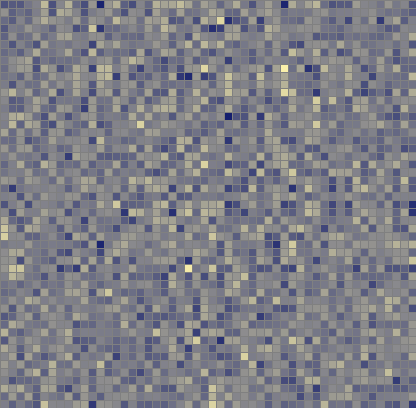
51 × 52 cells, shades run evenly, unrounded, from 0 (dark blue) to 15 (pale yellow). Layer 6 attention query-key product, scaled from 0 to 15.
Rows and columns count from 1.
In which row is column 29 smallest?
15
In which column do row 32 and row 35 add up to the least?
28
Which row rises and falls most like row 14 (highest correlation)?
7
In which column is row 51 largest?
27
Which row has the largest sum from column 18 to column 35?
1
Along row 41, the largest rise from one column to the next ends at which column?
24
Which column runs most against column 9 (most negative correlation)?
3
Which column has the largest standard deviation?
29
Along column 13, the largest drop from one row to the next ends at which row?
31
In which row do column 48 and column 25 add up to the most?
43
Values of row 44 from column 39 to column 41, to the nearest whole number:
8 6 6
